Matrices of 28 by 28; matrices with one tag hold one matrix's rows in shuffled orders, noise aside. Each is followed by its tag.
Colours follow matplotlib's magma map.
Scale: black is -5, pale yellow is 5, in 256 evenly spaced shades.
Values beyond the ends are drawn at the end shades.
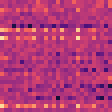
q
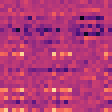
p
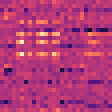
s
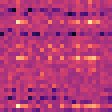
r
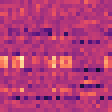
p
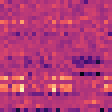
p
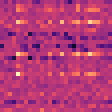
r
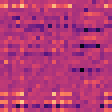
p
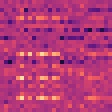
s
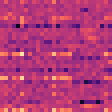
p
